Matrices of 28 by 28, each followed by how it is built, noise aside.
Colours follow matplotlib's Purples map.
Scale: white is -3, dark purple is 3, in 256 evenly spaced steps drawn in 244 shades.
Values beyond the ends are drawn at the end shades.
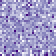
uneven rows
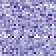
uneven rows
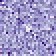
diagonal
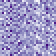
repeating rows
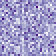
repeating rows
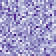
noise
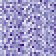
repeating rows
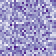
repeating rows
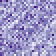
Hankel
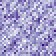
Hankel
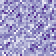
Hankel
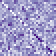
diagonal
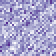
Hankel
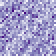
Hankel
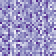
repeating rows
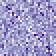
diagonal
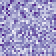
noise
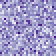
noise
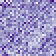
Hankel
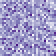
repeating rows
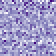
uneven rows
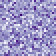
noise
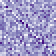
diagonal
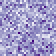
noise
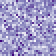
noise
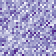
Hankel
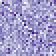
diagonal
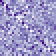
diagonal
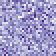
noise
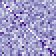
diagonal
